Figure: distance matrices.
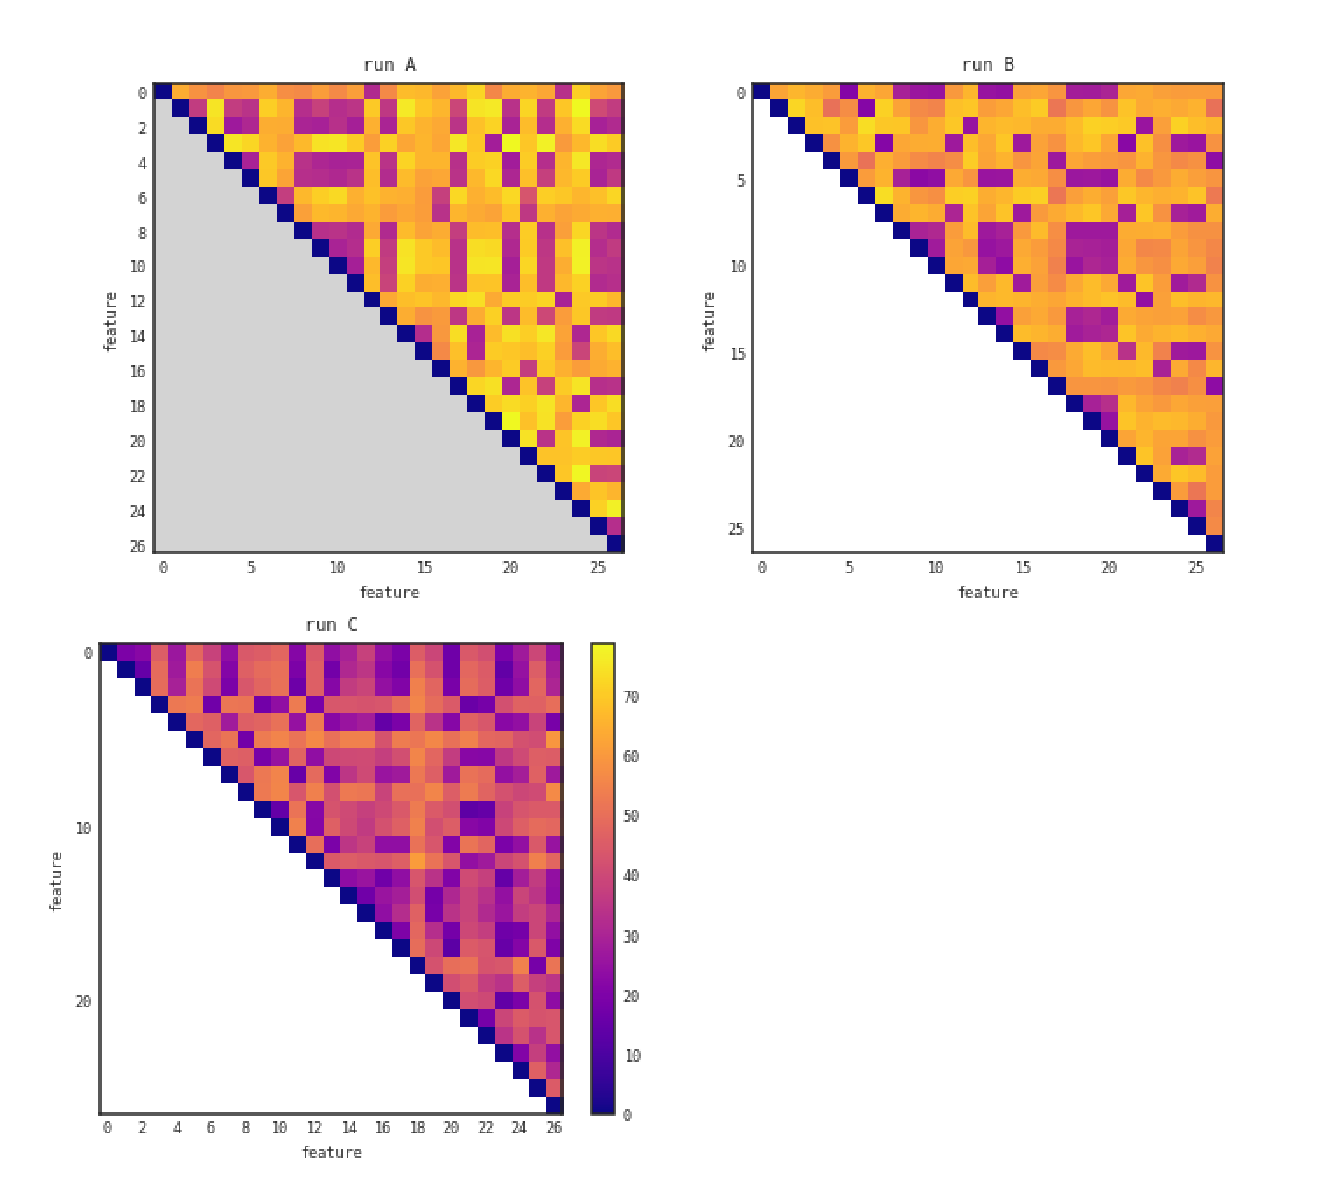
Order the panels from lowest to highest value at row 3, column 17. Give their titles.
run C, run B, run A
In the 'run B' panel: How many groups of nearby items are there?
6
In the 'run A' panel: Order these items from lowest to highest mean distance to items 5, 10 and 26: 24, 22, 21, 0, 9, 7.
9, 22, 0, 7, 21, 24
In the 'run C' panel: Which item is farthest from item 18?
12
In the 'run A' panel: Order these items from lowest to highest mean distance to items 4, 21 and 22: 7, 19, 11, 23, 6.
11, 7, 6, 23, 19
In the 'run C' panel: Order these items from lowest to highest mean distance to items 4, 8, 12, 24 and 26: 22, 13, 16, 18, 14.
16, 13, 14, 22, 18
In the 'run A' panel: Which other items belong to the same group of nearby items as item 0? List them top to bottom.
12, 23
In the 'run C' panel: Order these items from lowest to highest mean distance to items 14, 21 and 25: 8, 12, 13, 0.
13, 0, 12, 8
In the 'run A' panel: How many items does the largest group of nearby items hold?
14
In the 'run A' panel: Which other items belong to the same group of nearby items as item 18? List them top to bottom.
14, 15, 24
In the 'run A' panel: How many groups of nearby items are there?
5
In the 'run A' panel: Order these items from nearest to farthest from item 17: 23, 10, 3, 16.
10, 16, 23, 3
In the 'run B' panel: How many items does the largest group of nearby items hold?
10
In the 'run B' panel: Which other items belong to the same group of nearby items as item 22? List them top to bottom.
2, 12
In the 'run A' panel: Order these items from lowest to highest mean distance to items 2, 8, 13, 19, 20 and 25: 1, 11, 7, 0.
11, 1, 0, 7
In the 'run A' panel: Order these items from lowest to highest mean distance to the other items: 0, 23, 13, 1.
13, 1, 0, 23
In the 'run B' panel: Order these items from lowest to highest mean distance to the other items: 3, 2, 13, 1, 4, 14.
13, 14, 3, 4, 1, 2
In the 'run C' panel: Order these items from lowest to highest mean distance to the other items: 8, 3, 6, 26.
26, 6, 3, 8
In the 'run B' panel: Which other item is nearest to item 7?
3
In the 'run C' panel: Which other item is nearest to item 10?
9
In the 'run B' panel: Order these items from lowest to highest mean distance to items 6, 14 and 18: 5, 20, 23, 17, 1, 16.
5, 20, 1, 17, 23, 16
